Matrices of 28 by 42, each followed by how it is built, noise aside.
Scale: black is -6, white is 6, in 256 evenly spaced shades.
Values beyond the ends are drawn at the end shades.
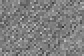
Hankel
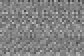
repeating columns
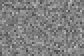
noise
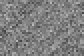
Hankel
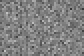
repeating rows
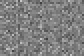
repeating rows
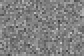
noise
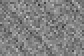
Toeplitz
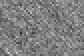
Toeplitz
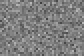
noise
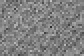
Hankel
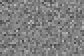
repeating columns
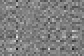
low rank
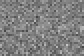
repeating columns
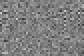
low rank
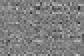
low rank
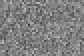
noise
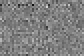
low rank
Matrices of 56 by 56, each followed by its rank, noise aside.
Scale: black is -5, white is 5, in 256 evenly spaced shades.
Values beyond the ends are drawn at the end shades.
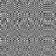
three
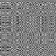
three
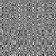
three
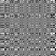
two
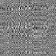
four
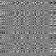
two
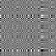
one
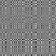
one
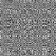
four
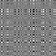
one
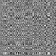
four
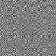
four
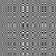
one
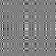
one
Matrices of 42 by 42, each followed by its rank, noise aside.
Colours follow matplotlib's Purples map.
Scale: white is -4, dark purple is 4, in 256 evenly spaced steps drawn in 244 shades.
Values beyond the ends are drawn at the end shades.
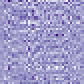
four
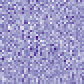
six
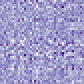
five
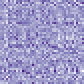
six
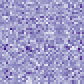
six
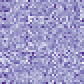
eight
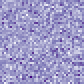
eight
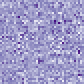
seven
